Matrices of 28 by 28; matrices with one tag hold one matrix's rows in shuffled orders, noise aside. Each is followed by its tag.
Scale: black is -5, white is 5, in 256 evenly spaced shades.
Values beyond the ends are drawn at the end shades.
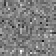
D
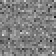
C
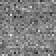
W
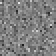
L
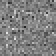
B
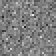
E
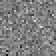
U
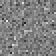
B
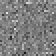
B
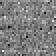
C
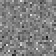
D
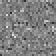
B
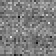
W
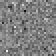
B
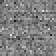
W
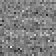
W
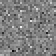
D
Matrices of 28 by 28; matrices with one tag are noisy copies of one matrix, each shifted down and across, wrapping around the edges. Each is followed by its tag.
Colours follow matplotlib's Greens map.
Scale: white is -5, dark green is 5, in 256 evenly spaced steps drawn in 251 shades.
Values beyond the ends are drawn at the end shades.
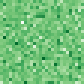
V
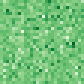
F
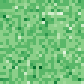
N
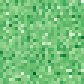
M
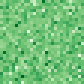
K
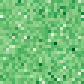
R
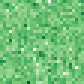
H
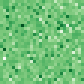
K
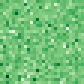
V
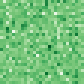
H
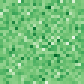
R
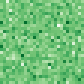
K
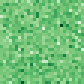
M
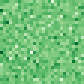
R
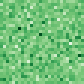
V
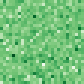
V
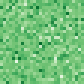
N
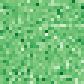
N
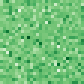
V
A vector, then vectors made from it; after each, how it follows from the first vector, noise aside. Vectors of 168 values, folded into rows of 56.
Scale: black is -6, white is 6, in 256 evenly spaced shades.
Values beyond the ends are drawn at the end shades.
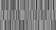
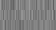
shrunk.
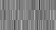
wrapped around, partly zeroed.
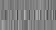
wrapped around, partly zeroed.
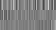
negated, partly zeroed.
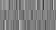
negated, partly zeroed.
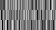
reversed, scaled up.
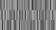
reversed.
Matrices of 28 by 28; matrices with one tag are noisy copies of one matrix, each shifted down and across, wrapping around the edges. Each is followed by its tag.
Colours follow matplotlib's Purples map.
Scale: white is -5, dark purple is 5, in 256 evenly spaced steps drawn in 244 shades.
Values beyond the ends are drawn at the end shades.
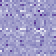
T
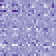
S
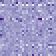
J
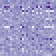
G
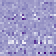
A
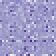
T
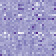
T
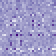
T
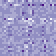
T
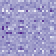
S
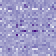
S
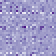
J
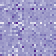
T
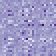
T
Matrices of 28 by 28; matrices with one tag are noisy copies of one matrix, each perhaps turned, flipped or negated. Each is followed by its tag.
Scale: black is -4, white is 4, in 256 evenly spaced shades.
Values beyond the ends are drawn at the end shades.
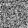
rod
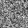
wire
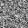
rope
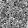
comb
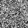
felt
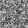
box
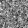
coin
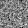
rod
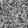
coin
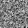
wire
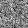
wire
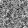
box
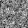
comb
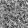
box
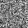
rod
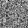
rod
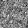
comb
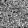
felt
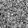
felt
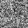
wire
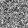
box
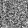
rod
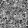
comb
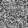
coin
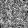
box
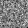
rod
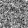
box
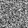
rod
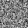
rod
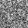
felt
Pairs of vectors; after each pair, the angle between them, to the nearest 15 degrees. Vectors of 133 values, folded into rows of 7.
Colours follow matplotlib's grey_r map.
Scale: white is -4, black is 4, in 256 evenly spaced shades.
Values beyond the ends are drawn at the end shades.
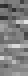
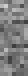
135 degrees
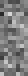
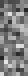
30 degrees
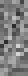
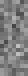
30 degrees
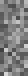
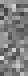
105 degrees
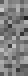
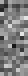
150 degrees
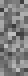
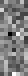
135 degrees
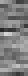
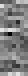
150 degrees
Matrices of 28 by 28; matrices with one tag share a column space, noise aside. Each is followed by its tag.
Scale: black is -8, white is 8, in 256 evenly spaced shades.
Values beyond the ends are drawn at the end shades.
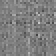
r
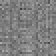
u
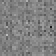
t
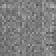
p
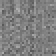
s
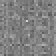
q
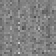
s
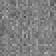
q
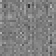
p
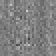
q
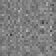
t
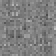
q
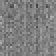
p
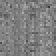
p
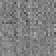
r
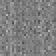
t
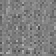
s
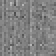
q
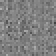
t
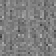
q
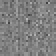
r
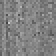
r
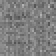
p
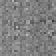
t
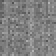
r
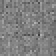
r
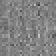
q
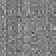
s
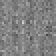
t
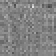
p
